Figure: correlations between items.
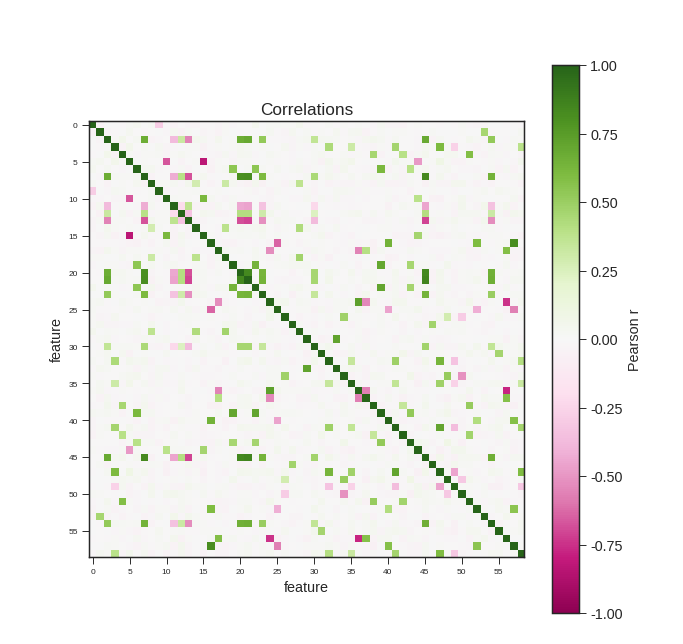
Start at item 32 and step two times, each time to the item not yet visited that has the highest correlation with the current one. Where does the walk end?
41
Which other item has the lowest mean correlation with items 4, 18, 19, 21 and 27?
13
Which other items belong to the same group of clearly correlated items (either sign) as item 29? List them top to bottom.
33
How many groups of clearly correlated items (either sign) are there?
14
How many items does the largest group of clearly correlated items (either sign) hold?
11
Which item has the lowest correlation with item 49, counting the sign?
47
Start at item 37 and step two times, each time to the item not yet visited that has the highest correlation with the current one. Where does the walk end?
17
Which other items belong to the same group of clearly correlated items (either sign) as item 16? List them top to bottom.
25, 40, 52, 57
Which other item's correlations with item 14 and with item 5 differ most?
15
